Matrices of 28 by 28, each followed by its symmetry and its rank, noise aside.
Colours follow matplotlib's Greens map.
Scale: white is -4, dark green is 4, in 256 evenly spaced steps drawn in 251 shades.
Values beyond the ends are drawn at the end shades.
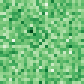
symmetric, rank eight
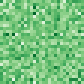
symmetric, rank eight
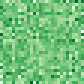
antisymmetric, rank six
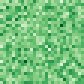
symmetric, rank seven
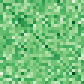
symmetric, rank eight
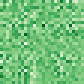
antisymmetric, rank six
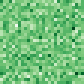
no symmetry, rank eight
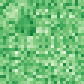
symmetric, rank eight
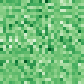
no symmetry, rank six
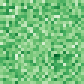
symmetric, rank six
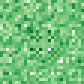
symmetric, rank six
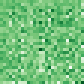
no symmetry, rank six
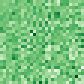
symmetric, rank seven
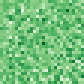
symmetric, rank eight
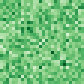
symmetric, rank eight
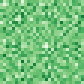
symmetric, rank seven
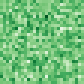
no symmetry, rank six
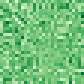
antisymmetric, rank six
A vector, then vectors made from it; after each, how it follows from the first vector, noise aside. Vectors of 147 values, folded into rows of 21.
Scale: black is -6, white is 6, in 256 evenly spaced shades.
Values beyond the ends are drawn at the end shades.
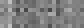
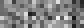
reversed, negated, scaled up.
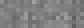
reversed, negated, shrunk.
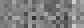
reversed.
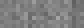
reversed, negated, shrunk.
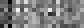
negated, scaled up.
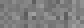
reversed, shrunk.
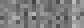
reversed.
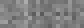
wrapped around, shrunk.
